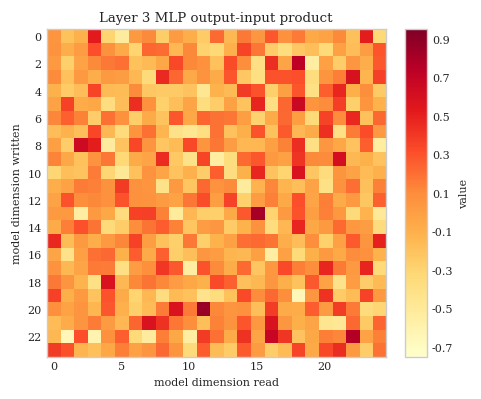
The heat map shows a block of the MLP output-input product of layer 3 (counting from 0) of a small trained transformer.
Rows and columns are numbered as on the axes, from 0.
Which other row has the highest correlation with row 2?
3
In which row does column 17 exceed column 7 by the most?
22
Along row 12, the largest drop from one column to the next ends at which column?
14
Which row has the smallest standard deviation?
12
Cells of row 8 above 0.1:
8
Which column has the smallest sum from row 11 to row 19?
10
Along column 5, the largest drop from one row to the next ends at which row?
13
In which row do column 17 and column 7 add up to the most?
21
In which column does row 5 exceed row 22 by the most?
1
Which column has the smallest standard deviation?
0
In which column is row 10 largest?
18
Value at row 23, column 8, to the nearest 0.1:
0.2
